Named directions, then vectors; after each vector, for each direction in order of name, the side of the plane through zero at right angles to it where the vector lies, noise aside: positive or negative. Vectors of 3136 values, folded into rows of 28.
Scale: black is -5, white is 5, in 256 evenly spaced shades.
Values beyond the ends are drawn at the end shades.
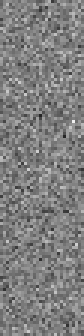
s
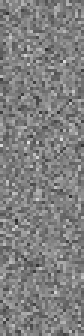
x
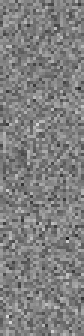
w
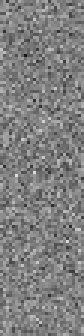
negative, positive, negative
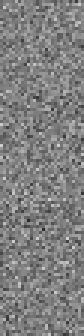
positive, negative, positive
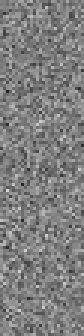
negative, positive, positive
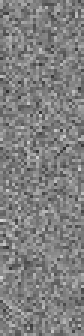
negative, positive, positive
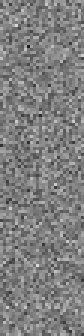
positive, positive, negative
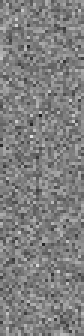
positive, positive, negative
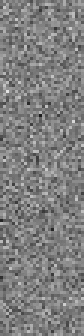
positive, negative, negative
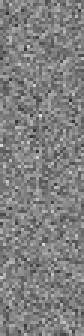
negative, negative, positive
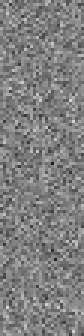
positive, positive, negative
